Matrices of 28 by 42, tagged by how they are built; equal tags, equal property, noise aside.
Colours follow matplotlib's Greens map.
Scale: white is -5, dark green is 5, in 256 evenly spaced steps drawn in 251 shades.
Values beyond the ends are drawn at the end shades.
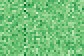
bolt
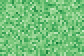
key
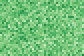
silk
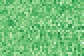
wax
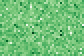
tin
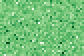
tin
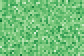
key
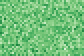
key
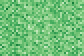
silk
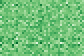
wax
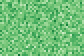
silk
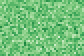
key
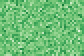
silk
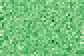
bolt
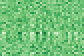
wax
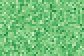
key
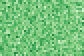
silk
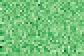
wax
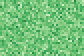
key
